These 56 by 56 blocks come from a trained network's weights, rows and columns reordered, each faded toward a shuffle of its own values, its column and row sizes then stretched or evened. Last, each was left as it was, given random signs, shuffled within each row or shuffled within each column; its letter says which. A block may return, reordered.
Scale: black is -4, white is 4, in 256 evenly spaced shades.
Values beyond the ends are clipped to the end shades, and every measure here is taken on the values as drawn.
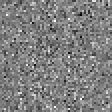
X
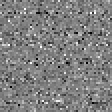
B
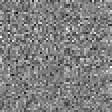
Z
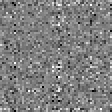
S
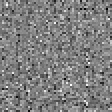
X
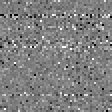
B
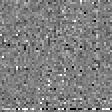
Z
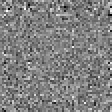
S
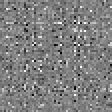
Z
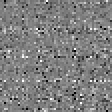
S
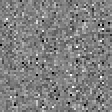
X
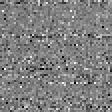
B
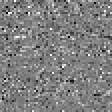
B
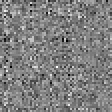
Z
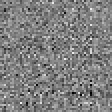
Z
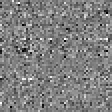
S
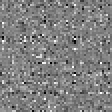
S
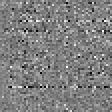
Z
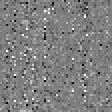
X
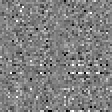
Z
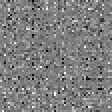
S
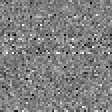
B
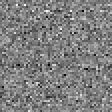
B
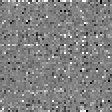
S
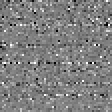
B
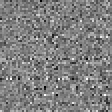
Z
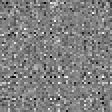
Z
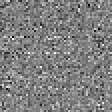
S
